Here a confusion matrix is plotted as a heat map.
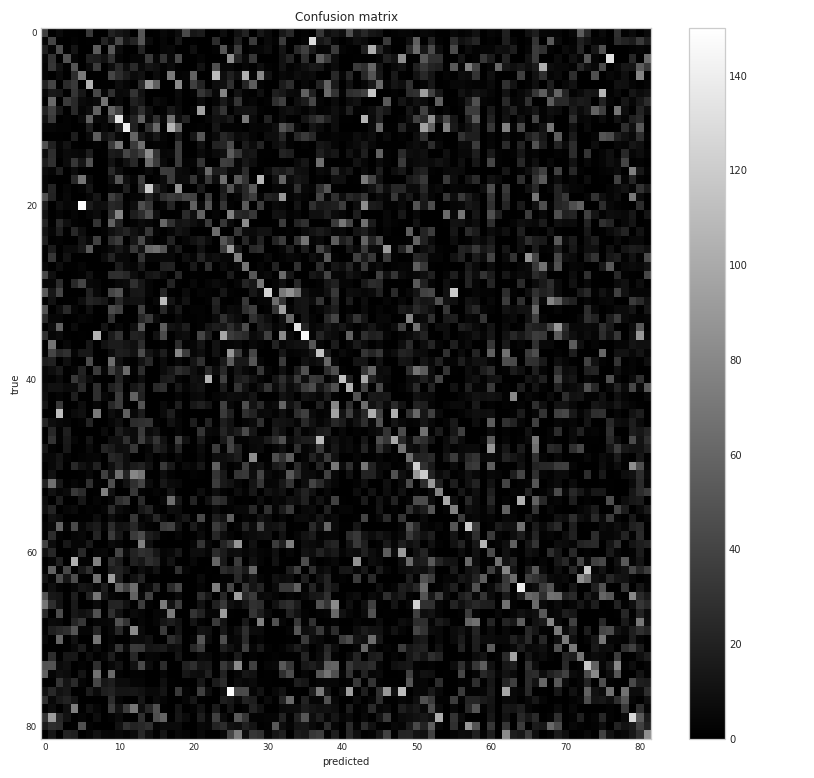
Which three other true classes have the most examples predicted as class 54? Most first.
11, 21, 10
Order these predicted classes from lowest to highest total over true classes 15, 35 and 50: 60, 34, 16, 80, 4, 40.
40, 34, 4, 16, 60, 80
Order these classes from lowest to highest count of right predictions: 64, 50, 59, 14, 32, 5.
5, 14, 32, 59, 50, 64
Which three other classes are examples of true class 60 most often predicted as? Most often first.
48, 46, 10
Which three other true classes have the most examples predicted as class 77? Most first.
73, 9, 74
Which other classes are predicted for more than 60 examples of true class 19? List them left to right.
32, 66, 79
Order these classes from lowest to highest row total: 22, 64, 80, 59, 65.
22, 59, 80, 64, 65
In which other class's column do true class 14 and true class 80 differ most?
57
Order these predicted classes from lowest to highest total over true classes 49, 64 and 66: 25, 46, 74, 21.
46, 21, 74, 25
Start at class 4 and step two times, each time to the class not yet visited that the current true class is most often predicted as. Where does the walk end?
24
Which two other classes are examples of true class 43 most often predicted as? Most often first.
39, 32
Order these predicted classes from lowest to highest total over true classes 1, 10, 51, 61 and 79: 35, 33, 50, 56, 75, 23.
56, 33, 75, 35, 23, 50
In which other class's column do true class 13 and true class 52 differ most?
10
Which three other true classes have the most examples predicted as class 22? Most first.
40, 16, 20
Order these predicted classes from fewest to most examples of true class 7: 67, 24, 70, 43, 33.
33, 70, 43, 67, 24
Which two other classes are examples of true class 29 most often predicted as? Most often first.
50, 5
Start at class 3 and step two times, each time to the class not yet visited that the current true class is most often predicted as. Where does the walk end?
25
